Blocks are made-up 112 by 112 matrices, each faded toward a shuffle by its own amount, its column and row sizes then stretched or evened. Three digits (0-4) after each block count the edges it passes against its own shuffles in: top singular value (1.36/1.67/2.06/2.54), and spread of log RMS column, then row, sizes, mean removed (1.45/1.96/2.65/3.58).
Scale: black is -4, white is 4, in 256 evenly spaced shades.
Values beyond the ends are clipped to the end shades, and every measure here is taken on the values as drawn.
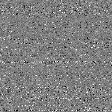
1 0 3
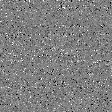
0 0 2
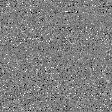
0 0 2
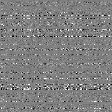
4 1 4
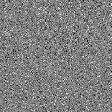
3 1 0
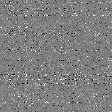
0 1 3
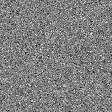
1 0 0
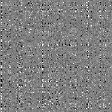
4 3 2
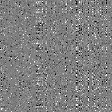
4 3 0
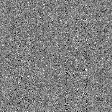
0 2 0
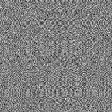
4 0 1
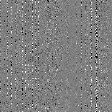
2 4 1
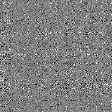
0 3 3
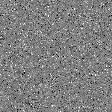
0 0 0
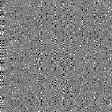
4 3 1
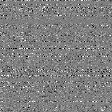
2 1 4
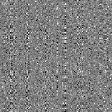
4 3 1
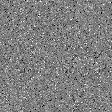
2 0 0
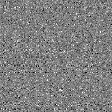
3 0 2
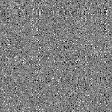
3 2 1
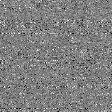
2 0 3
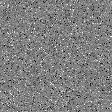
1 0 0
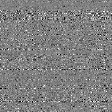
3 2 4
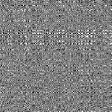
4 2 4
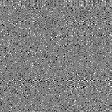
4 0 2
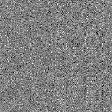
3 2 0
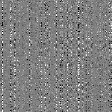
4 4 1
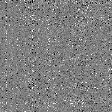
0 3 2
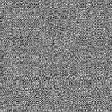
4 0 3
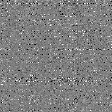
0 2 3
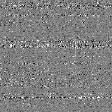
2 1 4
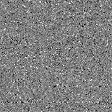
2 0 1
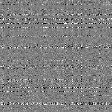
4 2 4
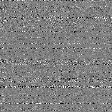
1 1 4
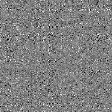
2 2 2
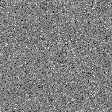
1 0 0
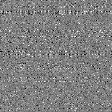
3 0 3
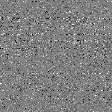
2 0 3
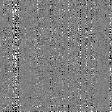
3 4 2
